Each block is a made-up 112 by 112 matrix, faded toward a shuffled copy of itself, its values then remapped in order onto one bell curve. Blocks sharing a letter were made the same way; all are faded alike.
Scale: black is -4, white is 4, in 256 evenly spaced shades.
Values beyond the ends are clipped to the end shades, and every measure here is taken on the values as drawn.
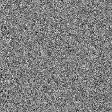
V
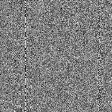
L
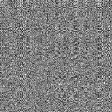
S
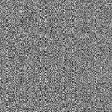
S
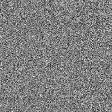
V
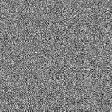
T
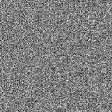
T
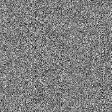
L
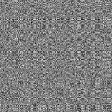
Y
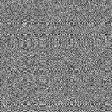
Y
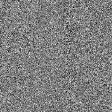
V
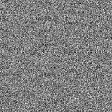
T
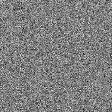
V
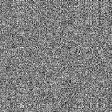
T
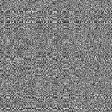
Y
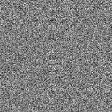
T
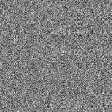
T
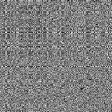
Y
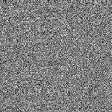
T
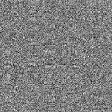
T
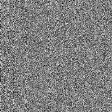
L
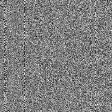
L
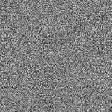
T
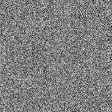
V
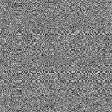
Y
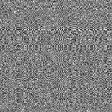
Y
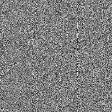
L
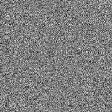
T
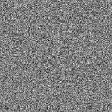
T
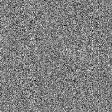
V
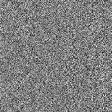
V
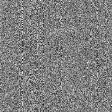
L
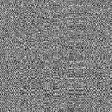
Y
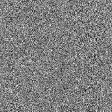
V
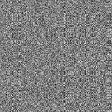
S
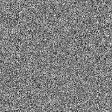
V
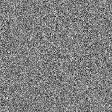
V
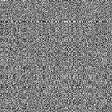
Y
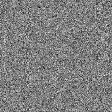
V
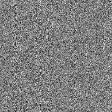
L
